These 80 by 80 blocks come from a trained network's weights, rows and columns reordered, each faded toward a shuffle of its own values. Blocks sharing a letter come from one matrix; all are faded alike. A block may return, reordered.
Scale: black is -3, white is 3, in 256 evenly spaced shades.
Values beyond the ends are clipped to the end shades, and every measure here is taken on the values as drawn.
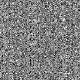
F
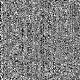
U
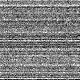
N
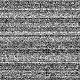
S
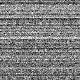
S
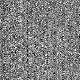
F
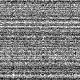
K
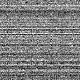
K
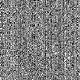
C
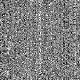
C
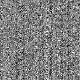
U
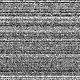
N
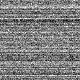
S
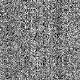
U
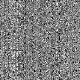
U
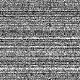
K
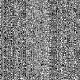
C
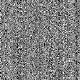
U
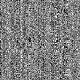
U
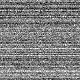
K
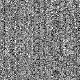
F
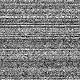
S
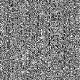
F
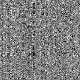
F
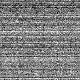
S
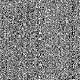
F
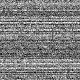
K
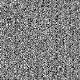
F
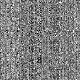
C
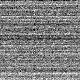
S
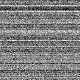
K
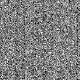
F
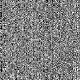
F
